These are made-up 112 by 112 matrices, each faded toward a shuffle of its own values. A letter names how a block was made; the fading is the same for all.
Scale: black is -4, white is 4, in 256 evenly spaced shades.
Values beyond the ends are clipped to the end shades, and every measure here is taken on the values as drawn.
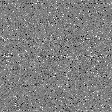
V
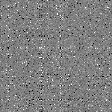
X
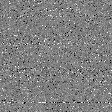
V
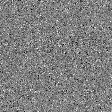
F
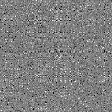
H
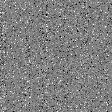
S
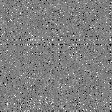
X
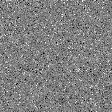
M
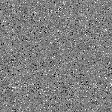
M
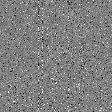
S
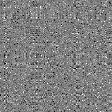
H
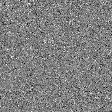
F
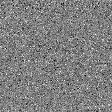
F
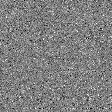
F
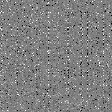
X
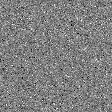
F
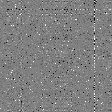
X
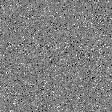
M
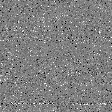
V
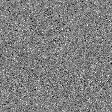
F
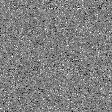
F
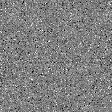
M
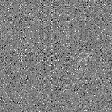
H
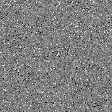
M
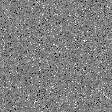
S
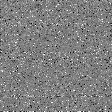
V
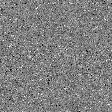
F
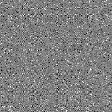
H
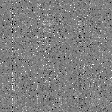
X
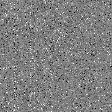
S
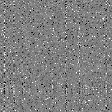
X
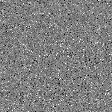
M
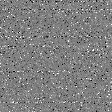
V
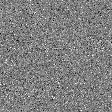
F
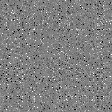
X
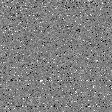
V
